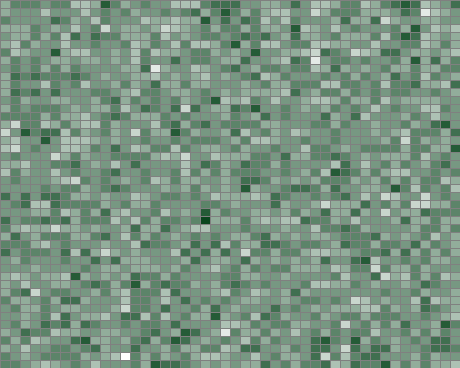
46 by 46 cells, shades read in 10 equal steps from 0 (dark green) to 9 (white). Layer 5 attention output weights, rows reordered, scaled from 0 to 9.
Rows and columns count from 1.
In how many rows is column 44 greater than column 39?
21
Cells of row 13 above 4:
21
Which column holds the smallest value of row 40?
22
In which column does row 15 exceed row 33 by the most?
37
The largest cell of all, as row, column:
45, 13
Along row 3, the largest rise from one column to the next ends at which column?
39
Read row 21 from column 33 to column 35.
4 6 2
